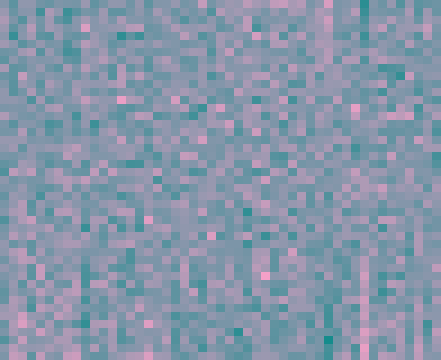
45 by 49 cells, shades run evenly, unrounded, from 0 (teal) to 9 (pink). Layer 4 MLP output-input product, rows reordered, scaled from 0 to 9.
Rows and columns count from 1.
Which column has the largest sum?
3
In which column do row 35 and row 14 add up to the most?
30
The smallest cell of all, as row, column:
43, 37
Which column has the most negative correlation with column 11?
26
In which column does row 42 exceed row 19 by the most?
41
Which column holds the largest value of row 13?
14
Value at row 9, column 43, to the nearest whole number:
2
